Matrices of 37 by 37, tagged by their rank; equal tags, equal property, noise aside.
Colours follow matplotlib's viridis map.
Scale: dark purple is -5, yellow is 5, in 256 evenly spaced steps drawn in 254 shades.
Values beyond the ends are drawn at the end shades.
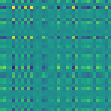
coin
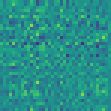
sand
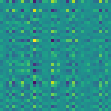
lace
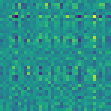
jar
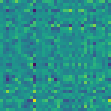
sand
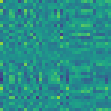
jar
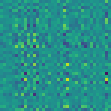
jar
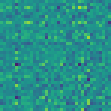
sand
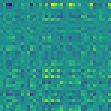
jar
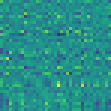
sand
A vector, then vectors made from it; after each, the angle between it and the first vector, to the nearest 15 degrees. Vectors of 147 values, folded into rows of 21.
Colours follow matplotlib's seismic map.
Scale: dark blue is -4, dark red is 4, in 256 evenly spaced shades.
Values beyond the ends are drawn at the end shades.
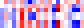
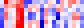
60 degrees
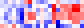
135 degrees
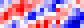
60 degrees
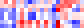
30 degrees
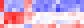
105 degrees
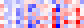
120 degrees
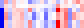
60 degrees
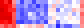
105 degrees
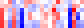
120 degrees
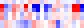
120 degrees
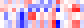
150 degrees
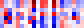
90 degrees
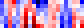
90 degrees
